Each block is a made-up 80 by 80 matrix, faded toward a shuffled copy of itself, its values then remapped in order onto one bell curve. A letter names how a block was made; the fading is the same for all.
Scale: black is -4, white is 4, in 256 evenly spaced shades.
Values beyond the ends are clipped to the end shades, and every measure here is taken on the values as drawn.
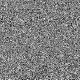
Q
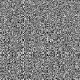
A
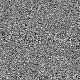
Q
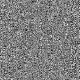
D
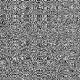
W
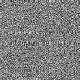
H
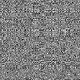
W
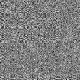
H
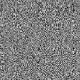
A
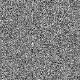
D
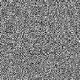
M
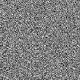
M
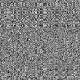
W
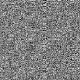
A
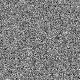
Q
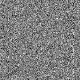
D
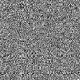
M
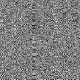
W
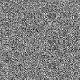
M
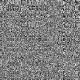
A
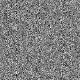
D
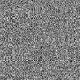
M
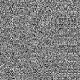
M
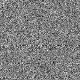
Q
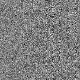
D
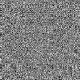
H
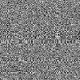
W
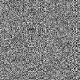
A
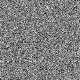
Q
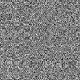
H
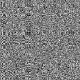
A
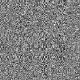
A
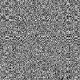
W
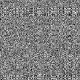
W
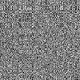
H
